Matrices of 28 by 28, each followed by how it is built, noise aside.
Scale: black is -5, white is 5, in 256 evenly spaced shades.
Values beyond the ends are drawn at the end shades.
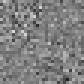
block diagonal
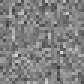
noise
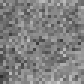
smooth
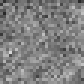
smooth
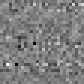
uneven rows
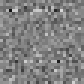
uneven rows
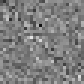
block diagonal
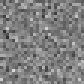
repeating columns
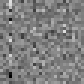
uneven columns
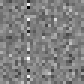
uneven columns
